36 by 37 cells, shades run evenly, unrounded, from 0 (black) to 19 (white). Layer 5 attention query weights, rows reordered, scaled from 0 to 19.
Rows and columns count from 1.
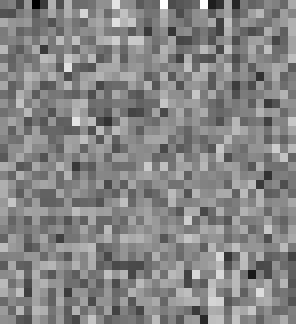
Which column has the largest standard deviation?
28
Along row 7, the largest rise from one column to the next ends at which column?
24
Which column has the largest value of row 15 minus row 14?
13
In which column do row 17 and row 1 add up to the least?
27
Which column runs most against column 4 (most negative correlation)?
30
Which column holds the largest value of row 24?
10
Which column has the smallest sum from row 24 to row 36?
4
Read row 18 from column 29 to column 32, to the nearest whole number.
6 9 9 10
